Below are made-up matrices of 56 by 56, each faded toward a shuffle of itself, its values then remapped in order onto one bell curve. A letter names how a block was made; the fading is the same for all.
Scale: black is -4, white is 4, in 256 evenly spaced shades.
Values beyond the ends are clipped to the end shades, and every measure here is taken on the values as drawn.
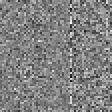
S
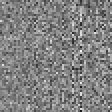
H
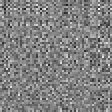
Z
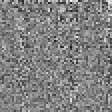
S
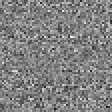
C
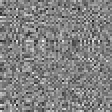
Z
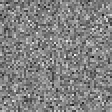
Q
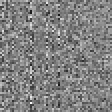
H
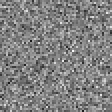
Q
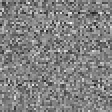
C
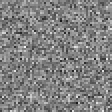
C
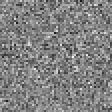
C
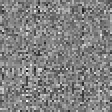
S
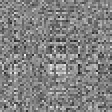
Z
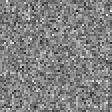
Q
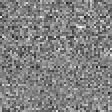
C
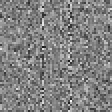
H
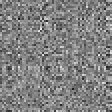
Z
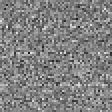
C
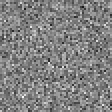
Q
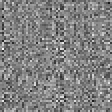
Z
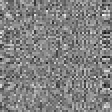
Z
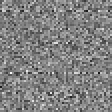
C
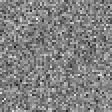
Q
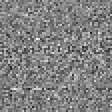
C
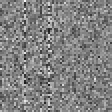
H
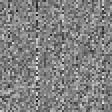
H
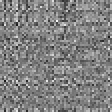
Z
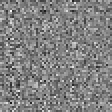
S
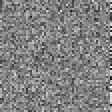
H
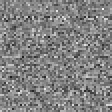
C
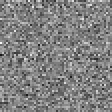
C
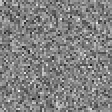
Q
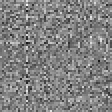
S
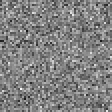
Q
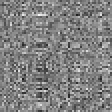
Z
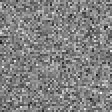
Q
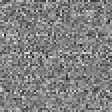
C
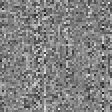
H
